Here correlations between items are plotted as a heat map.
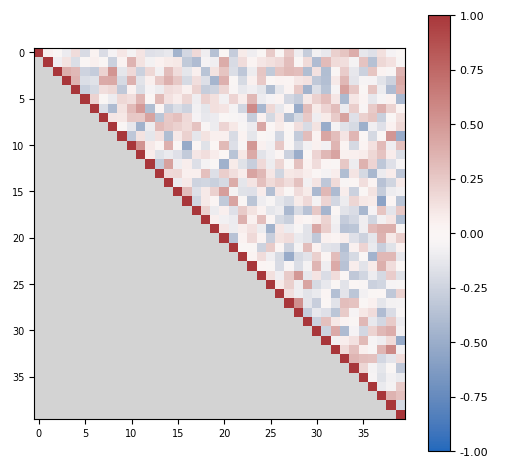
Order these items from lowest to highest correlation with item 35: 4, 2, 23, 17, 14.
17, 2, 23, 4, 14
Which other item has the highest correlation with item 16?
21
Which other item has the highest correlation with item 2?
8
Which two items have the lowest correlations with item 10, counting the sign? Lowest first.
16, 9
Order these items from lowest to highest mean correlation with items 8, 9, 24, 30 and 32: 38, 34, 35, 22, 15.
35, 15, 34, 22, 38
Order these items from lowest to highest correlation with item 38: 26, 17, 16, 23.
26, 17, 16, 23
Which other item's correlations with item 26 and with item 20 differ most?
12
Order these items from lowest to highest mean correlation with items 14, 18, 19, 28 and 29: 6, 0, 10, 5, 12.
0, 6, 10, 5, 12
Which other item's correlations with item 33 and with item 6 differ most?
23
